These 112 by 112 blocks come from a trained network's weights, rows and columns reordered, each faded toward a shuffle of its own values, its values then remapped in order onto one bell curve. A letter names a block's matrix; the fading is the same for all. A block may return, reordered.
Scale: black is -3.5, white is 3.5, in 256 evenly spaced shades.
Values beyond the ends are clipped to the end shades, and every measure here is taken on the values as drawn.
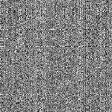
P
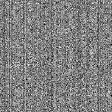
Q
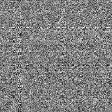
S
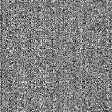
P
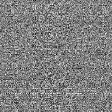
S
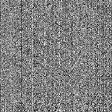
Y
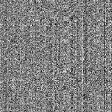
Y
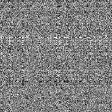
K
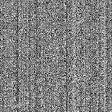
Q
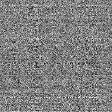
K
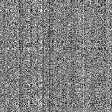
Y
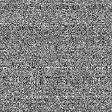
K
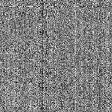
P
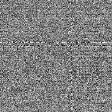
K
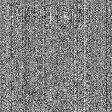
Y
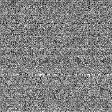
K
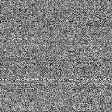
K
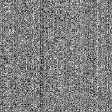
Y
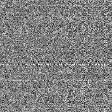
S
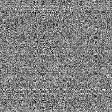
K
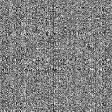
P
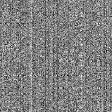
Y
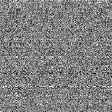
K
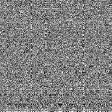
S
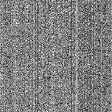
Q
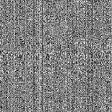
Q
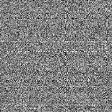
S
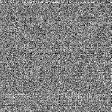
S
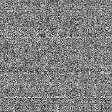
S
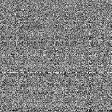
K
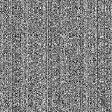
Q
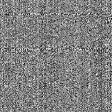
P
